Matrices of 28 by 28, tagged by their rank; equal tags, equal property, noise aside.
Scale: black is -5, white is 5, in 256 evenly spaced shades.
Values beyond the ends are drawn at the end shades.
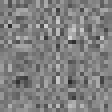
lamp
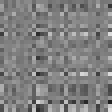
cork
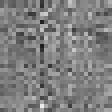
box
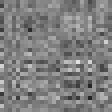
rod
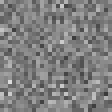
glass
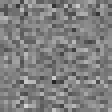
box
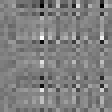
cork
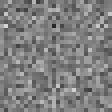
glass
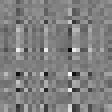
cork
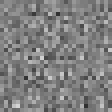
glass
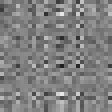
rod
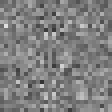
glass
